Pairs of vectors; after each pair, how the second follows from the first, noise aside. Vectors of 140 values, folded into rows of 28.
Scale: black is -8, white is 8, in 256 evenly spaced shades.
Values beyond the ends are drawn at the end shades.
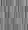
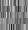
wrapped around, scaled up.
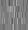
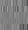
wrapped around, negated, partly zeroed.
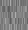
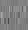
wrapped around, negated, partly zeroed.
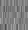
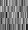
wrapped around, scaled up.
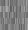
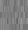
reversed, shrunk.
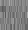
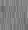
shrunk.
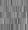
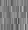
copied.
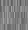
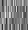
wrapped around, scaled up.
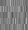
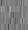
wrapped around, negated, partly zeroed.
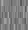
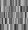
wrapped around, scaled up.
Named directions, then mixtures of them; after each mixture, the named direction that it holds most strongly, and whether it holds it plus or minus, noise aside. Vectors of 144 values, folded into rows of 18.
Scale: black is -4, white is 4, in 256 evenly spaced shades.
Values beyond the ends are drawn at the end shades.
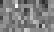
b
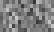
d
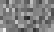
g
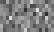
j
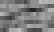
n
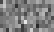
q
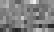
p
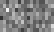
g, plus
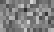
j, plus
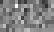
b, plus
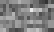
n, minus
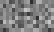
g, minus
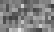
n, plus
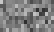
q, minus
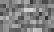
n, minus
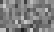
q, plus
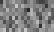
b, plus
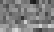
p, minus
